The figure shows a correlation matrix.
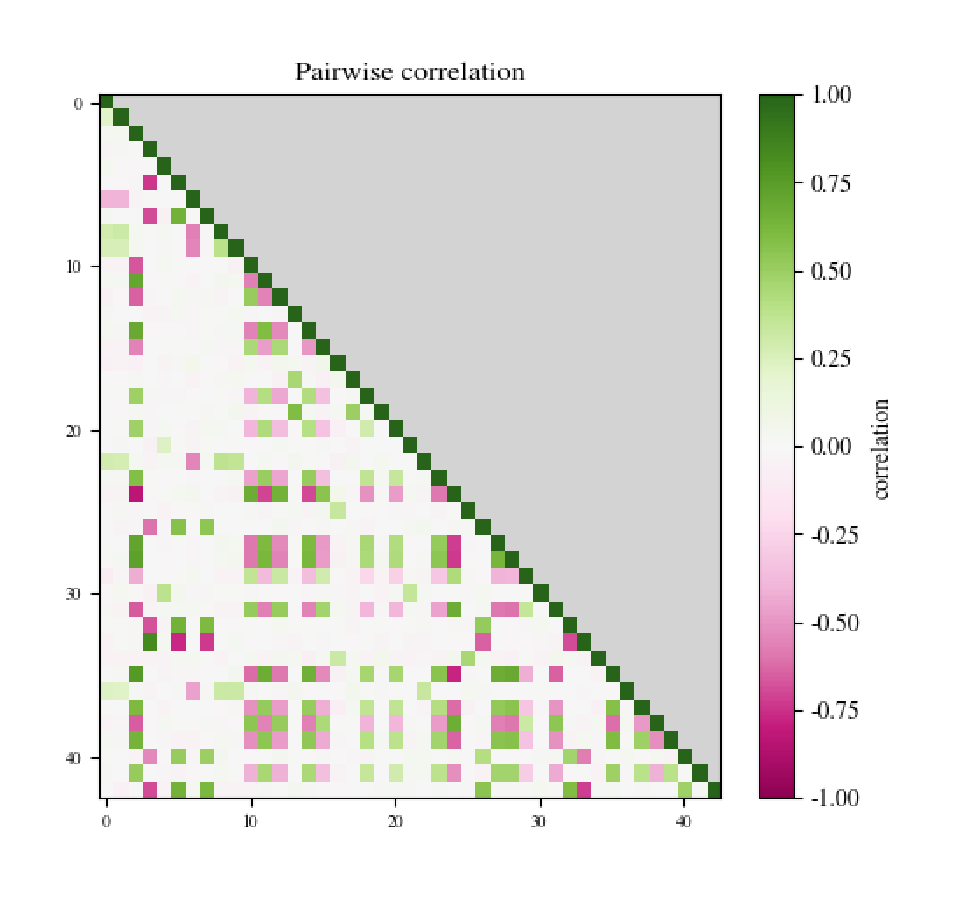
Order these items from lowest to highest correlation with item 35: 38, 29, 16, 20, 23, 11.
38, 29, 16, 20, 23, 11
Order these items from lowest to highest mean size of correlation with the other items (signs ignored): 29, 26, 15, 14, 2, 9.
9, 26, 29, 15, 14, 2
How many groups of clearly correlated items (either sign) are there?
6
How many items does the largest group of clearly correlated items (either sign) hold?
19
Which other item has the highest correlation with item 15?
24
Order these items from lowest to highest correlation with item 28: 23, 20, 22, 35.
22, 20, 23, 35
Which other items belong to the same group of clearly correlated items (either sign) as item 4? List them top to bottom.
21, 30
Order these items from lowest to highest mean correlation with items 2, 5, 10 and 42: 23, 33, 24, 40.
33, 24, 23, 40
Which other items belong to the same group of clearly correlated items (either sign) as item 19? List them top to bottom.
13, 17
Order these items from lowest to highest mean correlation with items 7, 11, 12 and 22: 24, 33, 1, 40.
33, 24, 1, 40
